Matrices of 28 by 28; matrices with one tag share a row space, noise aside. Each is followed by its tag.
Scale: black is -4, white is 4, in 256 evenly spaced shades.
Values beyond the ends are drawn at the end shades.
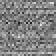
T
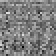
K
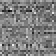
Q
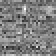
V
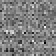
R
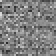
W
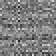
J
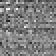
W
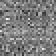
K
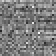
Q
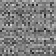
R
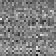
T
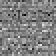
J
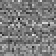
J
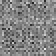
R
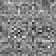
J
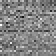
W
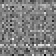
R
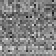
Q
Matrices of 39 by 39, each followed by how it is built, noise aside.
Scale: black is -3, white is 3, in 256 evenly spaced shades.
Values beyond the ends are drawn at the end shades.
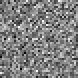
Hankel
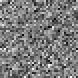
Hankel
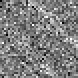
Toeplitz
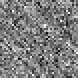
Toeplitz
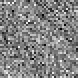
Toeplitz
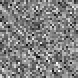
Toeplitz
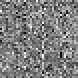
low rank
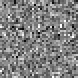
low rank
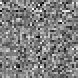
low rank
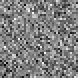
Toeplitz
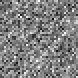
Hankel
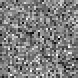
noise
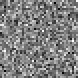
noise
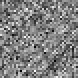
Hankel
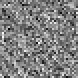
Toeplitz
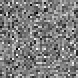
low rank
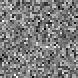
noise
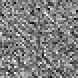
Toeplitz
